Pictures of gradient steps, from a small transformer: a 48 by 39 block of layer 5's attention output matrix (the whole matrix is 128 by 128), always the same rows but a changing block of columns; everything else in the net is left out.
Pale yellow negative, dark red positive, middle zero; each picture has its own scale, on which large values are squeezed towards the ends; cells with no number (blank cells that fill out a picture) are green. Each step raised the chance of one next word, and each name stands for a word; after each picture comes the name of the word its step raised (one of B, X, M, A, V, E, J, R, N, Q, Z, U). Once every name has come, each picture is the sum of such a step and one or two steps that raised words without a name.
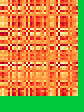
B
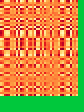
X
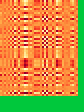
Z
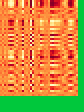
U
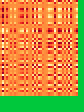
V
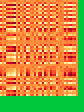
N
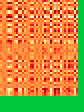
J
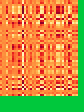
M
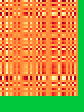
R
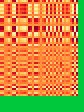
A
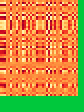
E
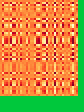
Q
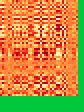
X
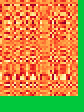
R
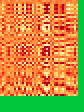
N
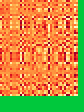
N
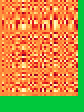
Q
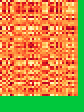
B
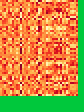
R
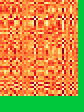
M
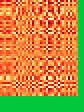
R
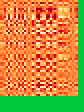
V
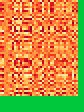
Z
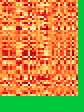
R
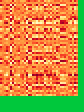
N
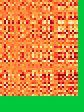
M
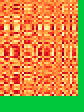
Q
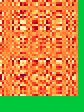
R
